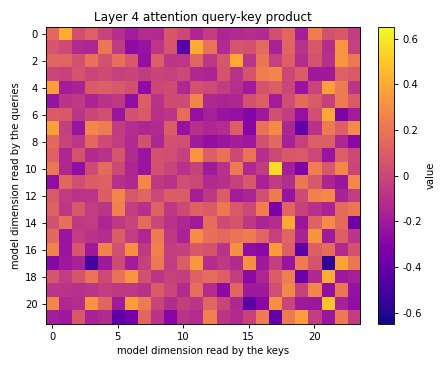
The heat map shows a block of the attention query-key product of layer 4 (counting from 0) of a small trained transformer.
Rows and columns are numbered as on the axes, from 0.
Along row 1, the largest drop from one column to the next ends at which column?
10
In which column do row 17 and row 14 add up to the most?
22
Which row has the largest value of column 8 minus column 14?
17
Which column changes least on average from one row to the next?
9
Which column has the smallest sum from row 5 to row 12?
12
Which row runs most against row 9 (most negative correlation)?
6
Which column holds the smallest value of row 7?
19
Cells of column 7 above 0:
9
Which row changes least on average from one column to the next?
3
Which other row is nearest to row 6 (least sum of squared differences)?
8
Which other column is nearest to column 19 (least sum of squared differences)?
15
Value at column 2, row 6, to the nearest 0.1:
-0.1
